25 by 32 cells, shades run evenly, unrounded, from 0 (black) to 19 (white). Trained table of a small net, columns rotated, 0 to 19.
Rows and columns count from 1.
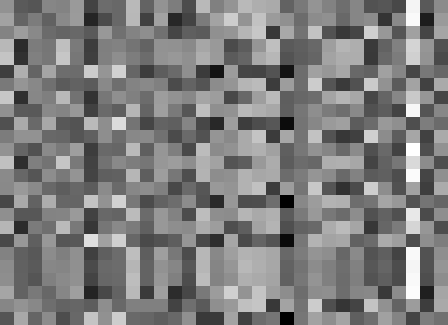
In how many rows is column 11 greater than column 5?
6
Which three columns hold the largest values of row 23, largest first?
30, 17, 19
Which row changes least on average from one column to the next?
21
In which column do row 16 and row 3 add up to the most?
23
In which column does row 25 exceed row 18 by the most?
7
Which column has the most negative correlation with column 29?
18
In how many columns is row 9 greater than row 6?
17
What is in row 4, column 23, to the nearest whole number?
8
